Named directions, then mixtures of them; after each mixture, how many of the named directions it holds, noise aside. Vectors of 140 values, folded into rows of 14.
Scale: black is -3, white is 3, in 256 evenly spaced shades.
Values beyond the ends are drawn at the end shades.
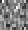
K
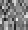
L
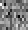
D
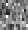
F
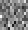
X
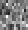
one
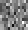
two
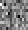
one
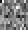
two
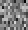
four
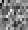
four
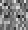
three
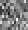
four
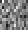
two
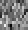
four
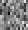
four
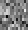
three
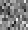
four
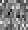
three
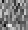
four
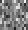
three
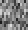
four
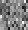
three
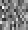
three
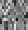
one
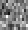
one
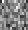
one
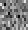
two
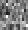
one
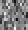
two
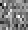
one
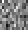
two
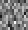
two
